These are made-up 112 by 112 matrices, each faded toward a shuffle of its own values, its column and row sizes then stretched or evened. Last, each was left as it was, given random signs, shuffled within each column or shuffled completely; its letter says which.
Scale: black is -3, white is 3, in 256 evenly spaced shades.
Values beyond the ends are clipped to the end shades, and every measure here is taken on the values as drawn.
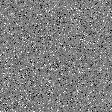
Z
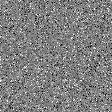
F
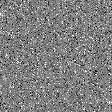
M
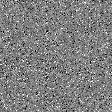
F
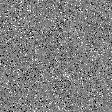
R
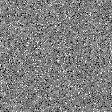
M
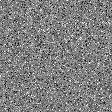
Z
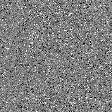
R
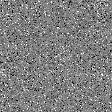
F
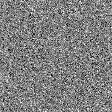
R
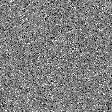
R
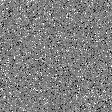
Z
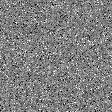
Z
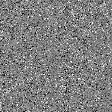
F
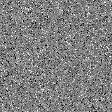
R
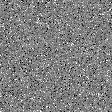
Z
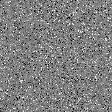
F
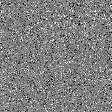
F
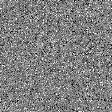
M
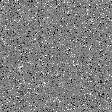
R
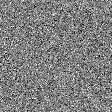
Z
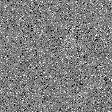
F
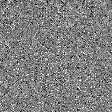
M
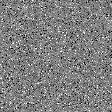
F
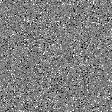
M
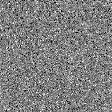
M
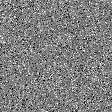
Z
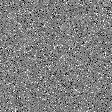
Z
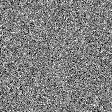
Z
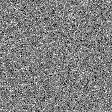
Z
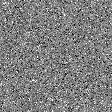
Z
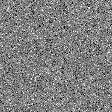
Z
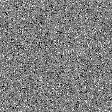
F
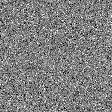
Z
